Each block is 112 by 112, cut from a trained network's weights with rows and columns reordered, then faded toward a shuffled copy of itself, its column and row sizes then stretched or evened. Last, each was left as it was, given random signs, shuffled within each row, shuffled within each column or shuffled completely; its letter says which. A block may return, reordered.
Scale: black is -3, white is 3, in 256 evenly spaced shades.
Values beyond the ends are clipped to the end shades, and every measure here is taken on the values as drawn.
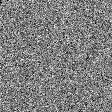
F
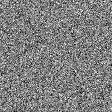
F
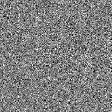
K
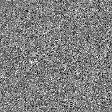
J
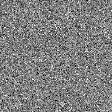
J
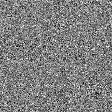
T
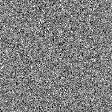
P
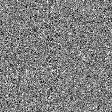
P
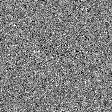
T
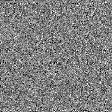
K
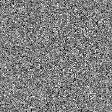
K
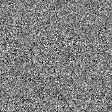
J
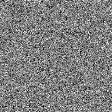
J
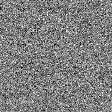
T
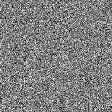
K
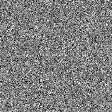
K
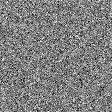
F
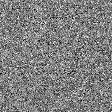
T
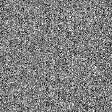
P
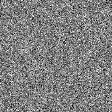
P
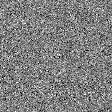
T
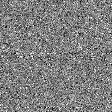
T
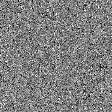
P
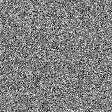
T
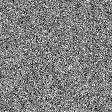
F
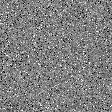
F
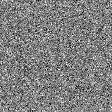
T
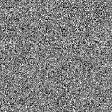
K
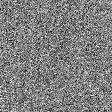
F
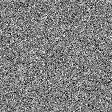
F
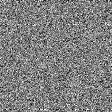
T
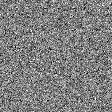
T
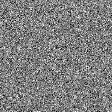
J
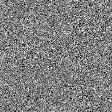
J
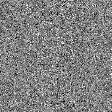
J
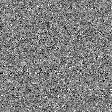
T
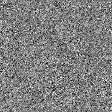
J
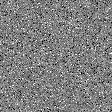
F
